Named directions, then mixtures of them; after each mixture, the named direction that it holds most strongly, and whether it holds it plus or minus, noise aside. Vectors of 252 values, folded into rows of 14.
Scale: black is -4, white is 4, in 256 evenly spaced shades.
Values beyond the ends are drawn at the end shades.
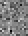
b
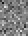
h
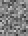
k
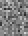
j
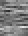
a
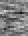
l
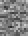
l, plus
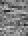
a, plus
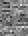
a, plus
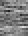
a, plus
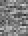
a, plus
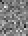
h, plus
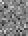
h, minus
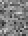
h, minus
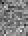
h, plus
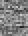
a, minus
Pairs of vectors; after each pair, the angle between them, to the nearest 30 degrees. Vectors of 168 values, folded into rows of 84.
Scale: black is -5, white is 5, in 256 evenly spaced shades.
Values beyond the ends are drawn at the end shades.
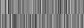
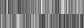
60 degrees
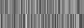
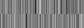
150 degrees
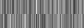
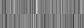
60 degrees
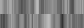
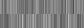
60 degrees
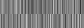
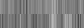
120 degrees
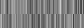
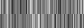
150 degrees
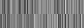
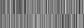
60 degrees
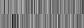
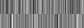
120 degrees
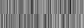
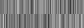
30 degrees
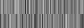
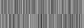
120 degrees
